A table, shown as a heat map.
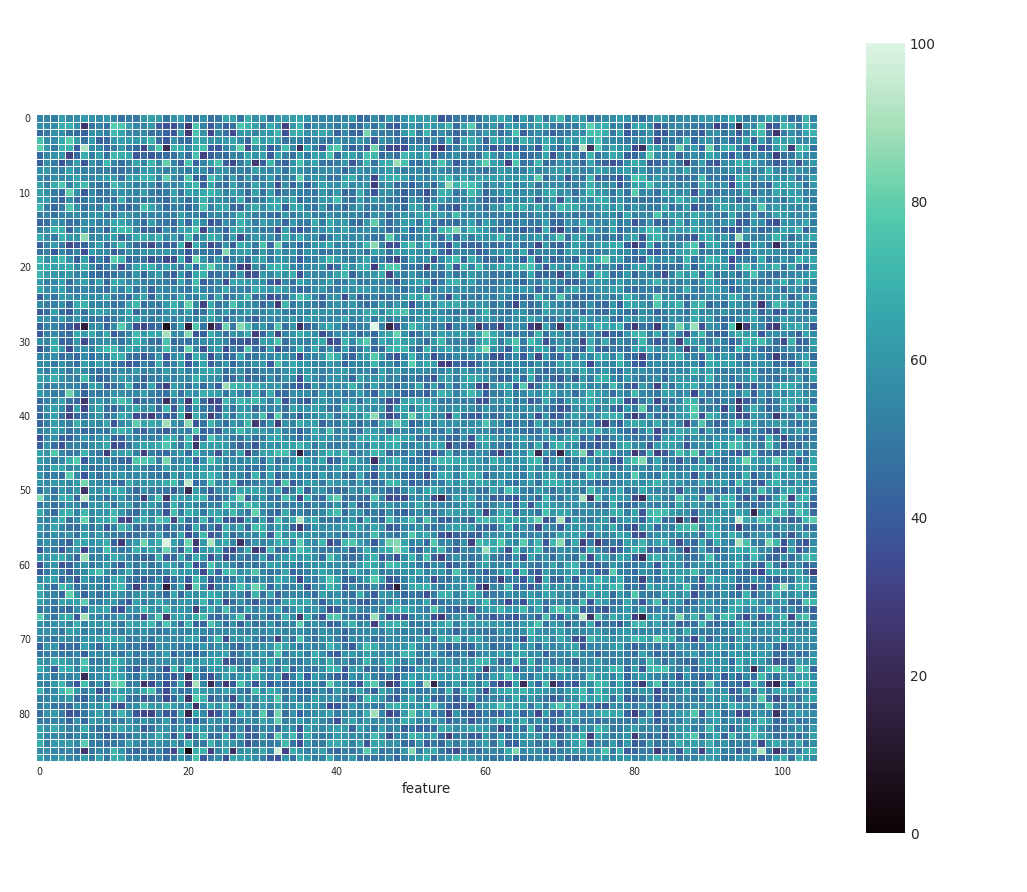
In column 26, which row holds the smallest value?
85
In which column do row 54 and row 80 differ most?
94
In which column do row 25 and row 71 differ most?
32
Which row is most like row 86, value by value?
22
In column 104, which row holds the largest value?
54
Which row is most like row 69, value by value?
7
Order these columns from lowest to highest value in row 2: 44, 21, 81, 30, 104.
81, 30, 104, 21, 44
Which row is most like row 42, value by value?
14
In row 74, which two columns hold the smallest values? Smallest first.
96, 60
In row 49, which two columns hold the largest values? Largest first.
20, 6
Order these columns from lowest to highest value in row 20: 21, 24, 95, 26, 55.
21, 26, 24, 55, 95
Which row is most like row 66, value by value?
79
